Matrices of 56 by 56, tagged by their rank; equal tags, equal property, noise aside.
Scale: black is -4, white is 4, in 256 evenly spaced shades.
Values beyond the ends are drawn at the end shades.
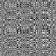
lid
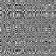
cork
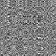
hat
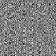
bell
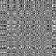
lid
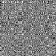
hat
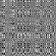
lid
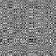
cork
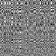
cork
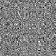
bell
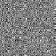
bell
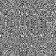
bell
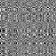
lid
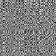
cork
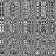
cork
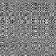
cork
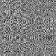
bell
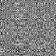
hat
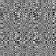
lid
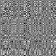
cork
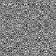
hat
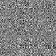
bell
